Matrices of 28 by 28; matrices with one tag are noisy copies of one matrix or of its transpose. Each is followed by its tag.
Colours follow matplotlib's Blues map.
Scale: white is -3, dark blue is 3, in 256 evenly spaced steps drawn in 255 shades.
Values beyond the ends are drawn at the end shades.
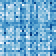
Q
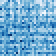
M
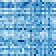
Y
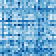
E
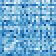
Q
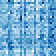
E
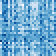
Y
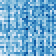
M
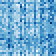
E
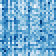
Y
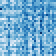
M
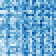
M
